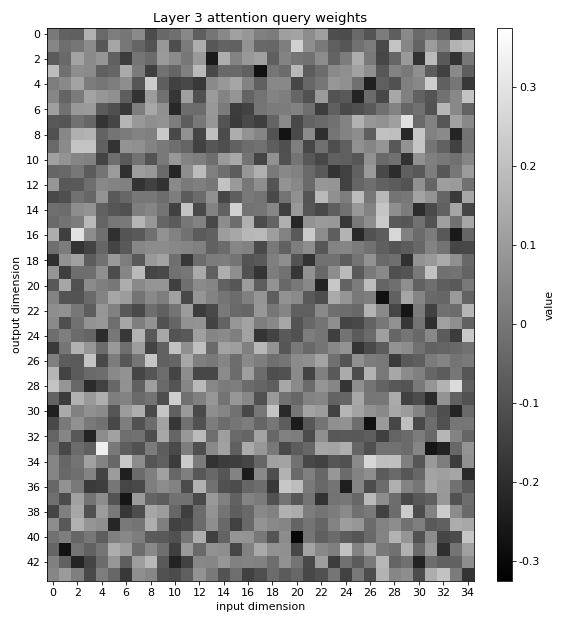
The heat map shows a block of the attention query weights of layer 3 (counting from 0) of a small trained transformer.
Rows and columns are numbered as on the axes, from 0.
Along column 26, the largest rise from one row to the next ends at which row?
34
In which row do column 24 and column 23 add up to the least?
11
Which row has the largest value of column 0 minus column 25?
16
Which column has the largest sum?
2
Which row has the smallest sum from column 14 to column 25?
43
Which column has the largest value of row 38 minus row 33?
32
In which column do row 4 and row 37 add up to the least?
12
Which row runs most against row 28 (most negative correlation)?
30
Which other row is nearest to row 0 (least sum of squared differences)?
26
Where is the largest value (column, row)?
4, 33
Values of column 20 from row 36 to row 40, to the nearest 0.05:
0.2 -0.1 0.15 -0.05 -0.3
